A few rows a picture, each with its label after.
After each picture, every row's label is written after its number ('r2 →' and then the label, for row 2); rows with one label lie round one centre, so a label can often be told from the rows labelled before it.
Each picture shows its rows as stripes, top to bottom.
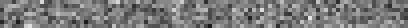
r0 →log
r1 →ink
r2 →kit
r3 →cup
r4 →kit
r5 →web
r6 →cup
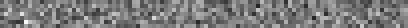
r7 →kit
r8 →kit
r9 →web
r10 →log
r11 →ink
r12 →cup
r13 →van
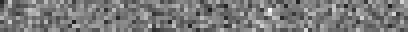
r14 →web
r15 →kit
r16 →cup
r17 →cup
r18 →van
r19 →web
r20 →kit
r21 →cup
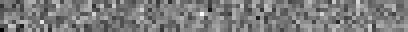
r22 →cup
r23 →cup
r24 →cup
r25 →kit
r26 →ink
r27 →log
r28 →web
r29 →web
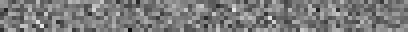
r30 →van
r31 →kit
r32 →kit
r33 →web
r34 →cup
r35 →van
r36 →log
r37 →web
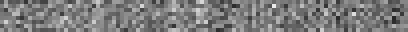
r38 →kit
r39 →van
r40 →kit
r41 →ink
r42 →kit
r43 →kit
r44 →cup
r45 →kit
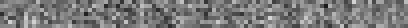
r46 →ink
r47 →van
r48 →cup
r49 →web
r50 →cup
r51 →web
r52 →cup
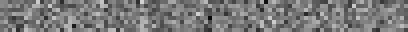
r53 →van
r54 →ink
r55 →cup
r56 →kit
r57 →cup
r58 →van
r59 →web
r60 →cup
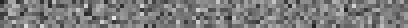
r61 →web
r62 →ink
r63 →kit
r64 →web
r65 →cup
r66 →ink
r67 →log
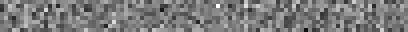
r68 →ink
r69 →web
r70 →web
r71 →log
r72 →log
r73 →cup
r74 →log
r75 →ink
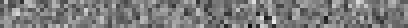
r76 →cup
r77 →cup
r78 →ink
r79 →ink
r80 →van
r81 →van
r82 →kit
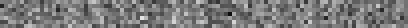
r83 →kit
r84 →web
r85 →van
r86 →kit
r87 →van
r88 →kit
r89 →cup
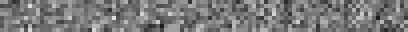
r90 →van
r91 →cup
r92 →van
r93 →van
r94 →cup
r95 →ink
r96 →kit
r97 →kit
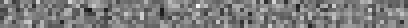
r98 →van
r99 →kit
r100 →web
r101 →web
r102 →web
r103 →log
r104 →log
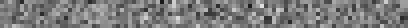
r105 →web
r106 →kit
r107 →kit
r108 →cup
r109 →van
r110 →van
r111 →ink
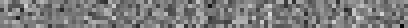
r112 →log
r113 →cup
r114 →ink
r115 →ink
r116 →cup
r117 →kit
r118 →ink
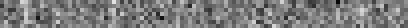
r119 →log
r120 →log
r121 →cup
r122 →cup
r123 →web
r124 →cup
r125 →van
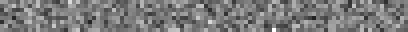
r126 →van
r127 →ink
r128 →cup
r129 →kit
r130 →log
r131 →web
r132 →van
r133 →van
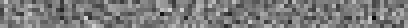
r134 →ink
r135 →log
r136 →log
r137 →web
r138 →ink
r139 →van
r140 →kit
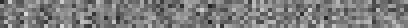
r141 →web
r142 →cup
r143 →kit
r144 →cup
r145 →web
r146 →cup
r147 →web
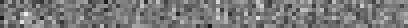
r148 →web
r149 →van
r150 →web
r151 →log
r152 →web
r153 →log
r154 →cup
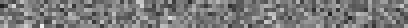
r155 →log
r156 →web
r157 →log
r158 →cup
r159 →van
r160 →cup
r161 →log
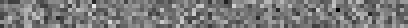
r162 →cup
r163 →kit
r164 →log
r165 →cup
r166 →ink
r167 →log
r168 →cup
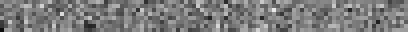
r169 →kit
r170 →log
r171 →van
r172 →web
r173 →cup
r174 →web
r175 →web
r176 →web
